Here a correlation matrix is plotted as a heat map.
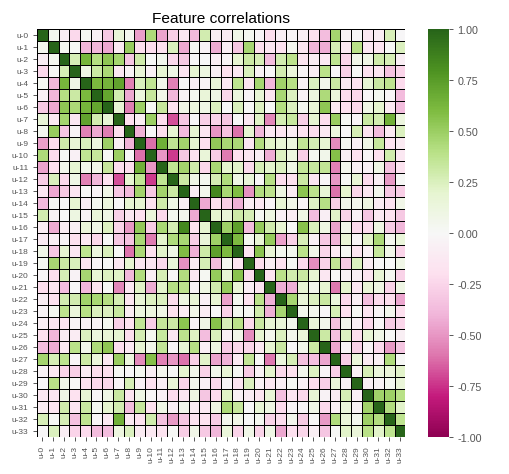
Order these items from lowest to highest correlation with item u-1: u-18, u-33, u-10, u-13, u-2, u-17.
u-13, u-18, u-10, u-17, u-2, u-33
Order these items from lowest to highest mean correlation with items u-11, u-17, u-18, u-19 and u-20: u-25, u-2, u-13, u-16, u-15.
u-25, u-15, u-2, u-13, u-16
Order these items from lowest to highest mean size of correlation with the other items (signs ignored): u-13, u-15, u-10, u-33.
u-15, u-33, u-10, u-13
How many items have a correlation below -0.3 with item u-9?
4
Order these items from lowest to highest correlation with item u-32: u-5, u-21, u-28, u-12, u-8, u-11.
u-12, u-11, u-21, u-8, u-5, u-28
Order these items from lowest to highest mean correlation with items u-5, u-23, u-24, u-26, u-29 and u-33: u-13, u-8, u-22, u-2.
u-8, u-13, u-2, u-22
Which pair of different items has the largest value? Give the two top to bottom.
u-13, u-16
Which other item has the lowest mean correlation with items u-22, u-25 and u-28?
u-19
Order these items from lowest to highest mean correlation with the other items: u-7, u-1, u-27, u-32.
u-1, u-27, u-32, u-7
